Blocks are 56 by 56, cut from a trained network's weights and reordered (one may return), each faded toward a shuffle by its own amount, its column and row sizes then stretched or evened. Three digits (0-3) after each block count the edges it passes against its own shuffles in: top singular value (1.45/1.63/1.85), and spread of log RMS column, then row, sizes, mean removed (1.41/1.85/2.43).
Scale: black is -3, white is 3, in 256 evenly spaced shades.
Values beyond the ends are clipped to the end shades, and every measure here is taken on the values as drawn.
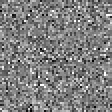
0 0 2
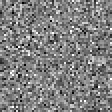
0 1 0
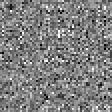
2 2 1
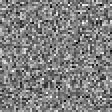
2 0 0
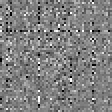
2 3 2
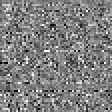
0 1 3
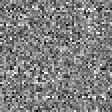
0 0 2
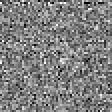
2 0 1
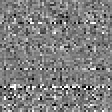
2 2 3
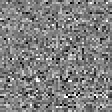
2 1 3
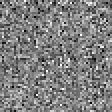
1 1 0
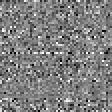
0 1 3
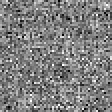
1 0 1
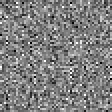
1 2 1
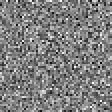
2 0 0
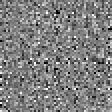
1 3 1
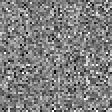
2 2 1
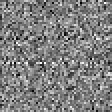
3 0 1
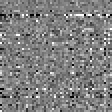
2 2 3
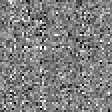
2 3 1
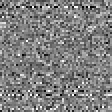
3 0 3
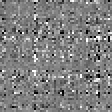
0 3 3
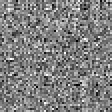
3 1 1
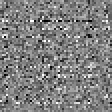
1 2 3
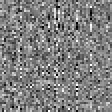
3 3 0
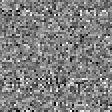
2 0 3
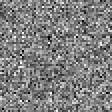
2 1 0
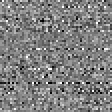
1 0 3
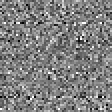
2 0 2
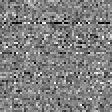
1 0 3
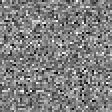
0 0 2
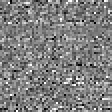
1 0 3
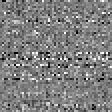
1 2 3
